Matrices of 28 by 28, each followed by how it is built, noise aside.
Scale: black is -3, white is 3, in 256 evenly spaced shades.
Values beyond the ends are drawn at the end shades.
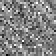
Toeplitz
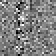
uneven columns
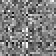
low rank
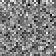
repeating columns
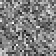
Toeplitz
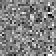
uneven columns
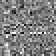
low rank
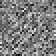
Hankel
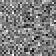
blocks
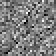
Hankel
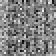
blocks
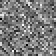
Toeplitz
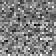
repeating columns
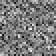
Toeplitz
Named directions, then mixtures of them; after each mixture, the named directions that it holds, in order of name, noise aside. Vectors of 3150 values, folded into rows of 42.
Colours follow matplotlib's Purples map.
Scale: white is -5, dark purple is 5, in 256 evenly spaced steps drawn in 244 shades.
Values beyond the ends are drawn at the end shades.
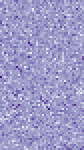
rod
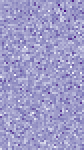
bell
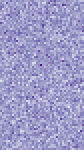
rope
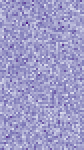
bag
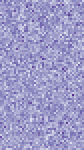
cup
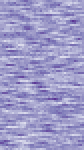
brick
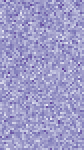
bag, cup, rope.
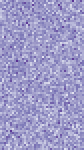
bag, bell.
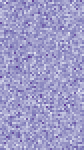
bag, rod, rope.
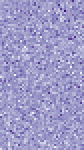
bell.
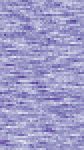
brick.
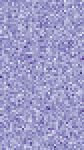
bell, cup, rod.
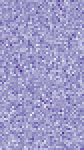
bell, cup, rod.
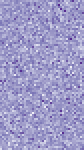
bell, cup, rod.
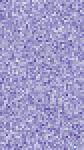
bag, bell, cup.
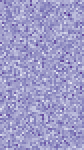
bell, cup, rod.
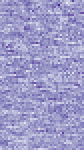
bell, brick, cup.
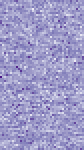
brick, rod.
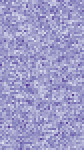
brick, cup, rope.
